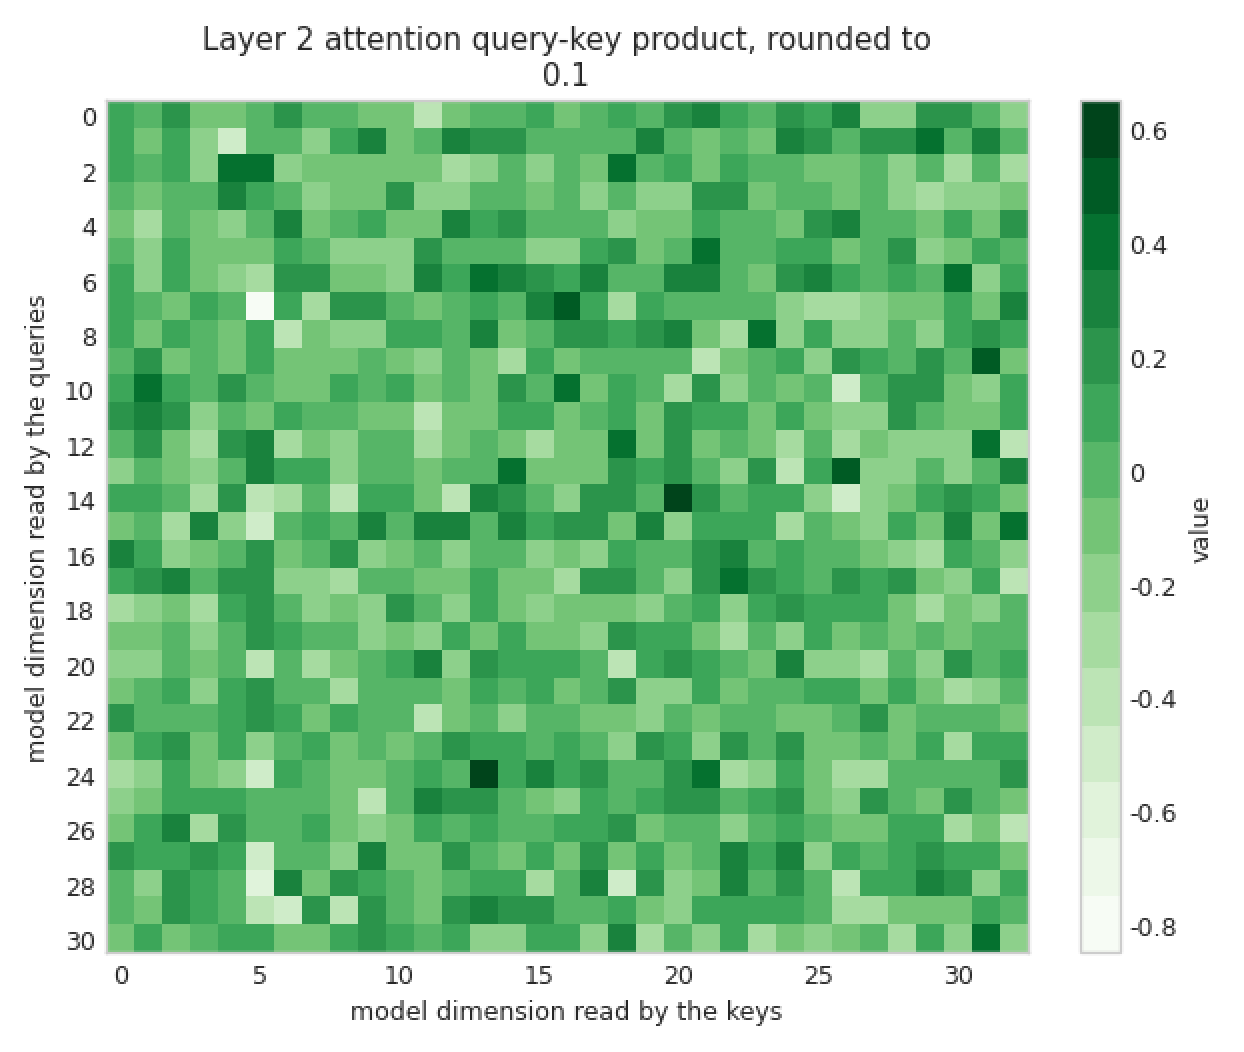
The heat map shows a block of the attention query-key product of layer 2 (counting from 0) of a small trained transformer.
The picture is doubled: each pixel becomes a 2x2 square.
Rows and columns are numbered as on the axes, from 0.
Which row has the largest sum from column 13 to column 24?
6
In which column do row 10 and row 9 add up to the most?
1
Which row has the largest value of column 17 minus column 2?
15
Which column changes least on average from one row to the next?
10
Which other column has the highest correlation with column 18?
5
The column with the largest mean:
13
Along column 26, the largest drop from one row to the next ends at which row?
14
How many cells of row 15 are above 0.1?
10
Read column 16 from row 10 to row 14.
0.4 -0.1 -0.1 -0.1 -0.2
